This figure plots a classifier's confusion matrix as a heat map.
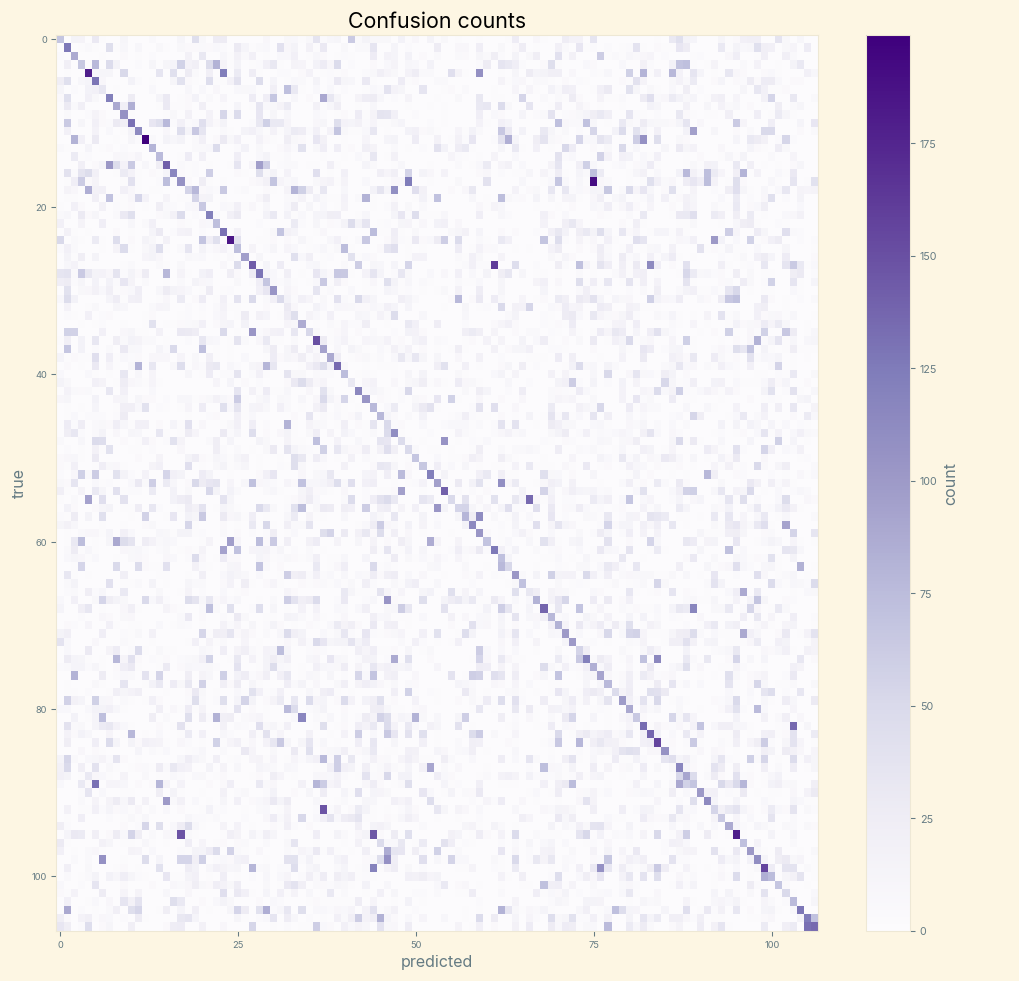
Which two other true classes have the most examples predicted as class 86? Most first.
4, 81
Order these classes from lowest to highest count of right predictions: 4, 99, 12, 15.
15, 99, 4, 12
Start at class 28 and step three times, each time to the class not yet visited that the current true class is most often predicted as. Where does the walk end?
37
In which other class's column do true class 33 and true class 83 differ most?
10
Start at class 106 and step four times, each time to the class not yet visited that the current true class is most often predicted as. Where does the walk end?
5
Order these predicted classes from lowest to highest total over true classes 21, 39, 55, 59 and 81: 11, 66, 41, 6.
41, 11, 6, 66
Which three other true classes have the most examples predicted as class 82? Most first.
12, 4, 74
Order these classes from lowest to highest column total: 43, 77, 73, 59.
73, 43, 77, 59
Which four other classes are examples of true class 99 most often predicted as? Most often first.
44, 76, 27, 84
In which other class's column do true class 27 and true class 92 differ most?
61
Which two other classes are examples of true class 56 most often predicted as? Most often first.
53, 34
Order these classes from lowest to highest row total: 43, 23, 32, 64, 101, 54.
32, 101, 43, 64, 23, 54
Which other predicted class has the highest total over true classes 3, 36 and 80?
98
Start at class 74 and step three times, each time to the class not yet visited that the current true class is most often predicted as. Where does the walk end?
31
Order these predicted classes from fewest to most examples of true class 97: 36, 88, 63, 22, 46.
63, 88, 36, 22, 46
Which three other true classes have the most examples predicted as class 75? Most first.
17, 16, 11
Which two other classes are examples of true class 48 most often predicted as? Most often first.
54, 36
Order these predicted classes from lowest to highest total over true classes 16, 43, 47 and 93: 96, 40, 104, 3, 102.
102, 104, 3, 96, 40
